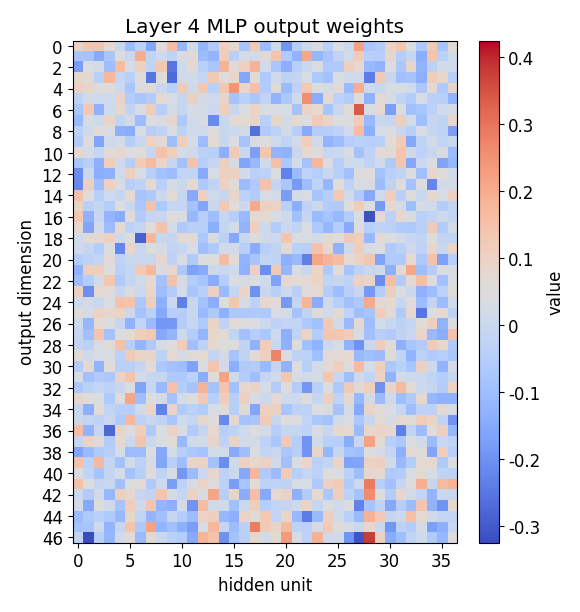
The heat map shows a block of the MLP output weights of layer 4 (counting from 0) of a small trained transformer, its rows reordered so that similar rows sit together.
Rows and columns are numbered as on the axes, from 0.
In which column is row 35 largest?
5
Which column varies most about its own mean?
28
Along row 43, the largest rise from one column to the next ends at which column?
12
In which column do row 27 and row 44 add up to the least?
8
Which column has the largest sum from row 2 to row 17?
27
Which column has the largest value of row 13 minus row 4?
18
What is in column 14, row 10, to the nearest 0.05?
-0.15
